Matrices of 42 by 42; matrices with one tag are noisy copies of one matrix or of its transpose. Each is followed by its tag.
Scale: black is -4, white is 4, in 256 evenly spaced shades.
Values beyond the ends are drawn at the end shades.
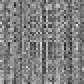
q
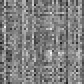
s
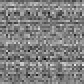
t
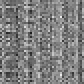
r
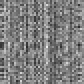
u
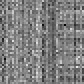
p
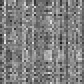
s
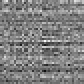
q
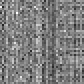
p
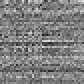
q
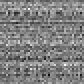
t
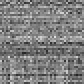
p
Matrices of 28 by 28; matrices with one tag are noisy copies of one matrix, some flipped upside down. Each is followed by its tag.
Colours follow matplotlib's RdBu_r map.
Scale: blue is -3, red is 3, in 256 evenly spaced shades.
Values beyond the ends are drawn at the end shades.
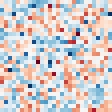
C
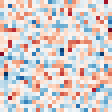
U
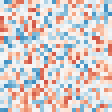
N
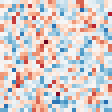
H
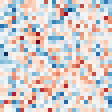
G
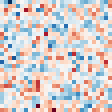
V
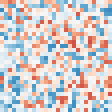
G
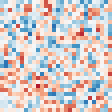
V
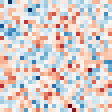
U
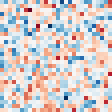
V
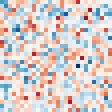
N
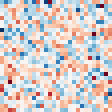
U
